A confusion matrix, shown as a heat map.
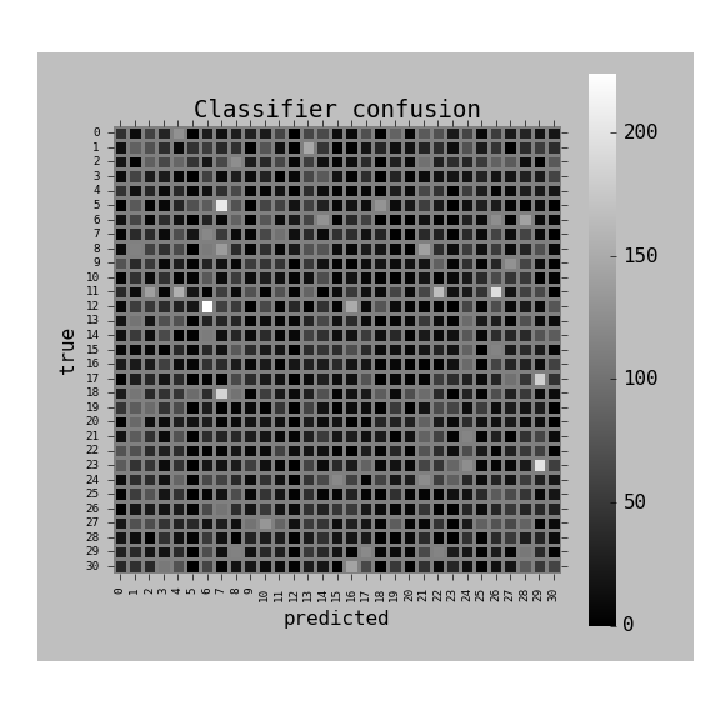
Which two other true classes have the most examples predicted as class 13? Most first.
1, 11
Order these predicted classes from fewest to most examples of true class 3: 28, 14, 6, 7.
7, 28, 6, 14
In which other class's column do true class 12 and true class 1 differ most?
6
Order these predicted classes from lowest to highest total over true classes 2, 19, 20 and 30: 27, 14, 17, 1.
14, 17, 27, 1
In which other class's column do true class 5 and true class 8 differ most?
18
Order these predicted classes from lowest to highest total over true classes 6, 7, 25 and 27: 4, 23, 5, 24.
23, 5, 24, 4
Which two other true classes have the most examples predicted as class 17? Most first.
29, 23
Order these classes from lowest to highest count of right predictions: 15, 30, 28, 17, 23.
28, 15, 30, 17, 23
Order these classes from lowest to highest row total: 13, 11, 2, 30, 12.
13, 30, 12, 2, 11
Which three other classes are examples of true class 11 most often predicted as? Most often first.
26, 22, 4
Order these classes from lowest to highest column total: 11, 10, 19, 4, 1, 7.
19, 11, 10, 7, 4, 1
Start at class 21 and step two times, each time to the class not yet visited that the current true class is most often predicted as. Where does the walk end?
15
